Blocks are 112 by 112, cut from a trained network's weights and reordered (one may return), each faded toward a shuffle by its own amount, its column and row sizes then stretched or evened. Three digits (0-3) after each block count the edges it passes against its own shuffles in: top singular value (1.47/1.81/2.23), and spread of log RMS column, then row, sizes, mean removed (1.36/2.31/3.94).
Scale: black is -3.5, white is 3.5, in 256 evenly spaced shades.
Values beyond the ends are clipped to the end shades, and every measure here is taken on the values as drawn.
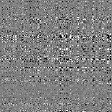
3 2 3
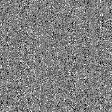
0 2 0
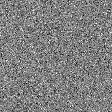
0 0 0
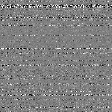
1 1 3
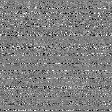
0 0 3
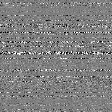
1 0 3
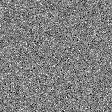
0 0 0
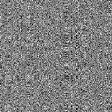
3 2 0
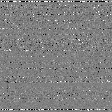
3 0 2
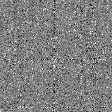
1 1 0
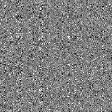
1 2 1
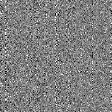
1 2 0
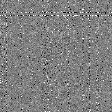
2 2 1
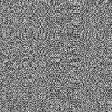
3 1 0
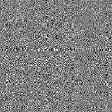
3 2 2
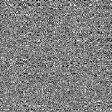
2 1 2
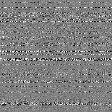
2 0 3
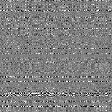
3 1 3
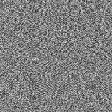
3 0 1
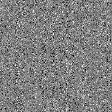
0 2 0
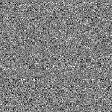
2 0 2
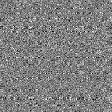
2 0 2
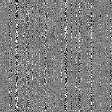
2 3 1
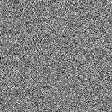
2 0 0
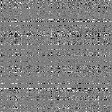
2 2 3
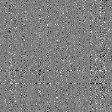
2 2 1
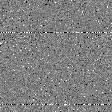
2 0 1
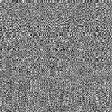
3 1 2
